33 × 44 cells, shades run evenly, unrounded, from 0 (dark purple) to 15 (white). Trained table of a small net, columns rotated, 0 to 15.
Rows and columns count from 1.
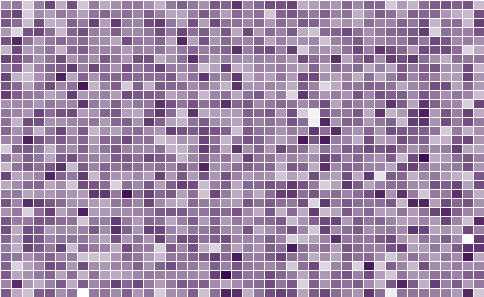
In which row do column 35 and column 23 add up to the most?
20
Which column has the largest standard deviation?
43
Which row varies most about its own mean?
33
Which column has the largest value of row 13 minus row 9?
29
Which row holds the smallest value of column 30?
16
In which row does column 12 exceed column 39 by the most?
13
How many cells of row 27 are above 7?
20
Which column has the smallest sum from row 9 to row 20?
39
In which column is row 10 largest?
30
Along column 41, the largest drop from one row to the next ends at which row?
10
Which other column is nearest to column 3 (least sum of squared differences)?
23
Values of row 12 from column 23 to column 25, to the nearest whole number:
5 8 7
